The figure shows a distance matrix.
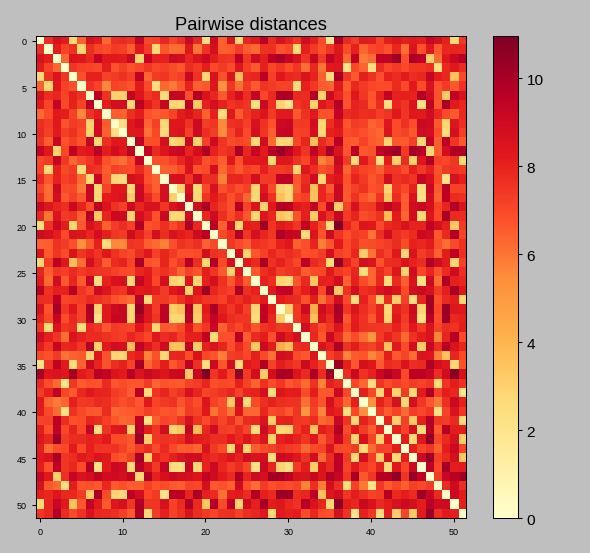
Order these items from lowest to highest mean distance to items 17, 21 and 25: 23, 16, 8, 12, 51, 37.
23, 16, 37, 51, 8, 12
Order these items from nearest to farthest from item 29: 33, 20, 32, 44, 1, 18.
33, 1, 44, 20, 32, 18
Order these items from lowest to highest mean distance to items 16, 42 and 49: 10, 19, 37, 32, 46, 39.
46, 19, 10, 37, 39, 32
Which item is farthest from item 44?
50
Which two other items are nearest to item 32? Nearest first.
21, 40
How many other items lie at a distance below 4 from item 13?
6
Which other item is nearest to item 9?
10
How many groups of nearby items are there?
11
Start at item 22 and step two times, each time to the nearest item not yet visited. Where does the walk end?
5
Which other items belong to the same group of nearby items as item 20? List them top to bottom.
0, 4, 24, 35, 50
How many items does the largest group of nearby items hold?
11
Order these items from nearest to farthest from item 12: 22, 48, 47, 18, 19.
47, 48, 22, 18, 19
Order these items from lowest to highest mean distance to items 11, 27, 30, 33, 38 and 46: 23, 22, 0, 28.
28, 23, 22, 0
